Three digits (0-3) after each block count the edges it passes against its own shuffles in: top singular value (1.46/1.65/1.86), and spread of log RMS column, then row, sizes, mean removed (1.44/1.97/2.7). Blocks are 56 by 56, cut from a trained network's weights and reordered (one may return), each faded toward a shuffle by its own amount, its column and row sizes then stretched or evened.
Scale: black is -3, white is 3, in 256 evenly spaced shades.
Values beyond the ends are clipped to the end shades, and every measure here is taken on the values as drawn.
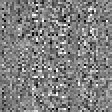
3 3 1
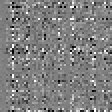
1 3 3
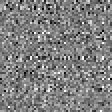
3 1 2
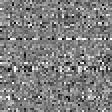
2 1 3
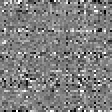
2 2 3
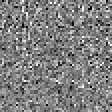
0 2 1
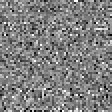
0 0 2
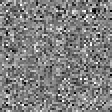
2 2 1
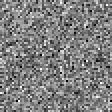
0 0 0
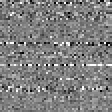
2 0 3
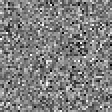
0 2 0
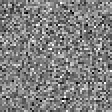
2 0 1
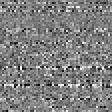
3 0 3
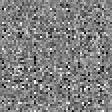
1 2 2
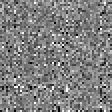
1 2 1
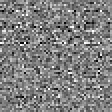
3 1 2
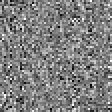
0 2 0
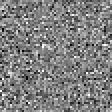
0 1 1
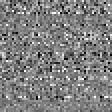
2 0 3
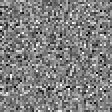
1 1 1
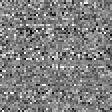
0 0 3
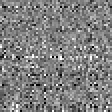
2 2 2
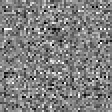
1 1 2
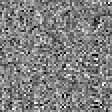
2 0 1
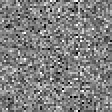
2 1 0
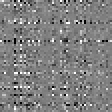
3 3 3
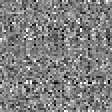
2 1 2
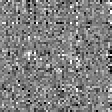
1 2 2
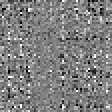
1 3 2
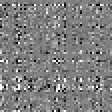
2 3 3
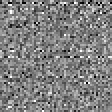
3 1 2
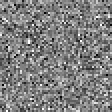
0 0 0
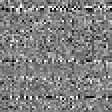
3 1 3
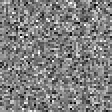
1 0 0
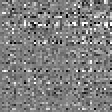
1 3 3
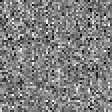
1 2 0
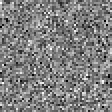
0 0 0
